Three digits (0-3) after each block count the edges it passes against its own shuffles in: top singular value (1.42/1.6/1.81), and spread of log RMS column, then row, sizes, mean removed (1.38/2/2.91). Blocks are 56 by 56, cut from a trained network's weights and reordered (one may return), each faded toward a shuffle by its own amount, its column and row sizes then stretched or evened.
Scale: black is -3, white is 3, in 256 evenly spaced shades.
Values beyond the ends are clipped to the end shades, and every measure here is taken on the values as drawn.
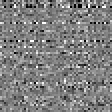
2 2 3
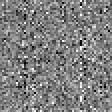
1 2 0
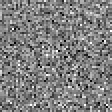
0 0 1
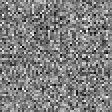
3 1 0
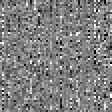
1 3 0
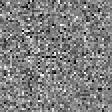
1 2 1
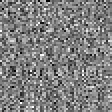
3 0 1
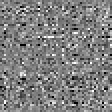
3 2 3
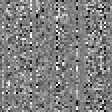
1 3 1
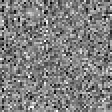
0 1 0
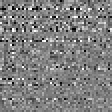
3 1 3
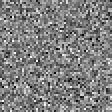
0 0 0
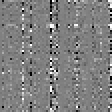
3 3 1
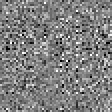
1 2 2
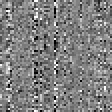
3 3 0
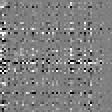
3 3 3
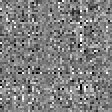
2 2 2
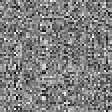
3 2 0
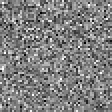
1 0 0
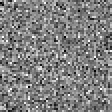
0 1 0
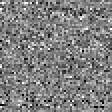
0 0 2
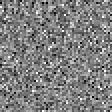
0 0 0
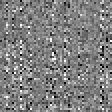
1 3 1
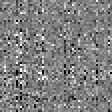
0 3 2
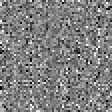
1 2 0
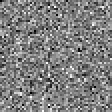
2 1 0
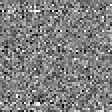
0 0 2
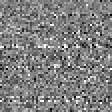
2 0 2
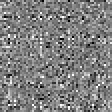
2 2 2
